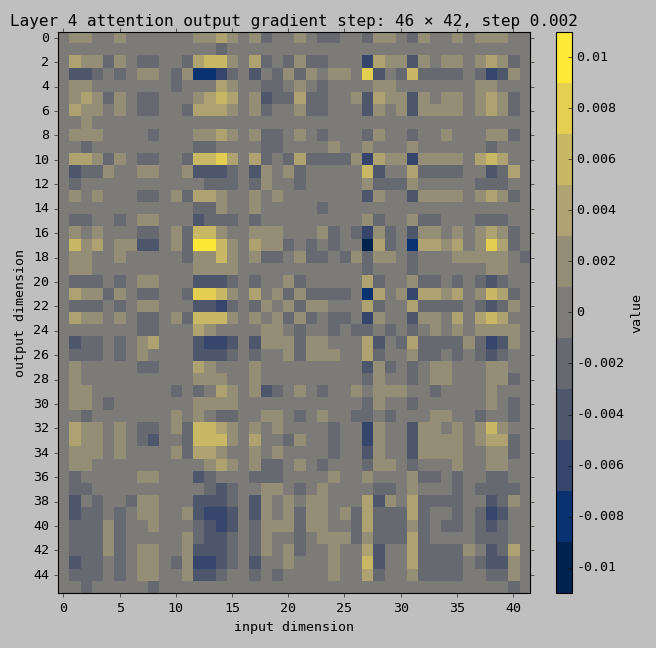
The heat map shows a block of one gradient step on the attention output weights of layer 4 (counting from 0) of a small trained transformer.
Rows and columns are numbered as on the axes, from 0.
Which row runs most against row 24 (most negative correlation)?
36
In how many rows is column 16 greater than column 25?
4
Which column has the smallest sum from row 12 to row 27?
27
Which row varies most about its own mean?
17
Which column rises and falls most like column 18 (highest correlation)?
23
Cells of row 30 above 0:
8
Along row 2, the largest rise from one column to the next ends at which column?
28
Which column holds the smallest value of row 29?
18
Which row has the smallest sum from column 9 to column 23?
3
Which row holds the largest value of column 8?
25
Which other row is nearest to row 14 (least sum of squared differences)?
7
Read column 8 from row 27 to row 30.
-0.002 0 0 0
